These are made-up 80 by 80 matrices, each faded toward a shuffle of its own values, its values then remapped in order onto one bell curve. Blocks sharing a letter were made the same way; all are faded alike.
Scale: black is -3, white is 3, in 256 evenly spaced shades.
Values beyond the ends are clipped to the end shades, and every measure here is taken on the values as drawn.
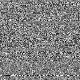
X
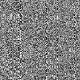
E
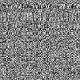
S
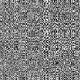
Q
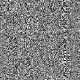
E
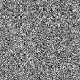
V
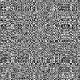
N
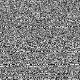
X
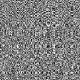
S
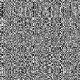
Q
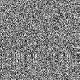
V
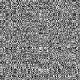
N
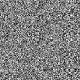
V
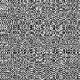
N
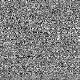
X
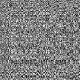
S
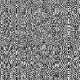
Q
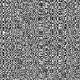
Q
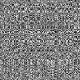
N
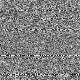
X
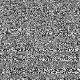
X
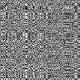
Q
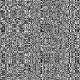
Q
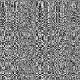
Q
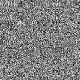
V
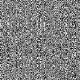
E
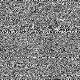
X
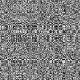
N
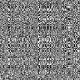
Q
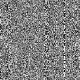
E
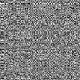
N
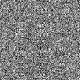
V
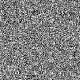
V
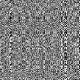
Q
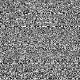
X
